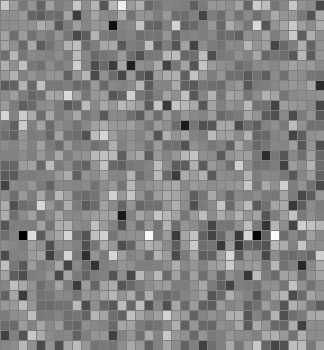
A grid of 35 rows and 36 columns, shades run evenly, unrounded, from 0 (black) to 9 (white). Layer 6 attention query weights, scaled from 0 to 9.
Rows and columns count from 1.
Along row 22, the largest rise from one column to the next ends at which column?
15
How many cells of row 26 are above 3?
31
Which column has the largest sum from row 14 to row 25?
12
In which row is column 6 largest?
17
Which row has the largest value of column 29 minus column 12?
1
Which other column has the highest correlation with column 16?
33
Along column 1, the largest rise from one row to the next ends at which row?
27
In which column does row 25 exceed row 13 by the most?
21
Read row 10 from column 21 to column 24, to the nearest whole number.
7 3 5 6
